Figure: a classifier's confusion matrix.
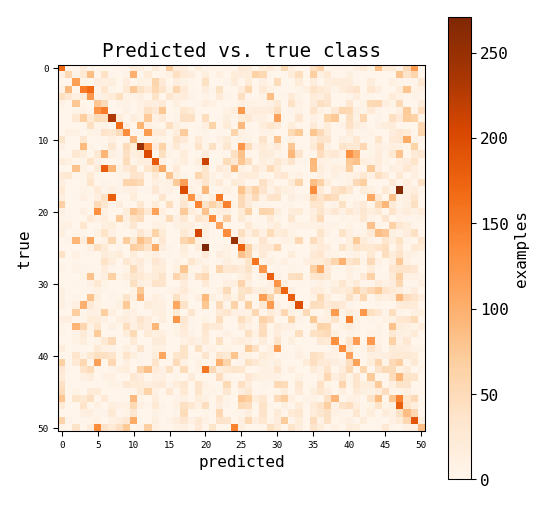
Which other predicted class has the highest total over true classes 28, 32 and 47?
36
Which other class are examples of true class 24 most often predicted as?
4
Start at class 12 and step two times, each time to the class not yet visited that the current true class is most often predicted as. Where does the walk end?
14
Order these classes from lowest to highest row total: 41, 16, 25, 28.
28, 16, 41, 25
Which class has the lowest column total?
34
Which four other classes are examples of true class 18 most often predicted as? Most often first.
7, 22, 43, 46
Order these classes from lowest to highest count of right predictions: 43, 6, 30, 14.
43, 14, 30, 6
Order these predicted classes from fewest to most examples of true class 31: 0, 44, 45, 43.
0, 45, 43, 44
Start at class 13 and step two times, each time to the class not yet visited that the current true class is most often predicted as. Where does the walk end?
5
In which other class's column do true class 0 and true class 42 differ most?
20
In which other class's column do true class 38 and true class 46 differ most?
47
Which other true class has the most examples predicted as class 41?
38
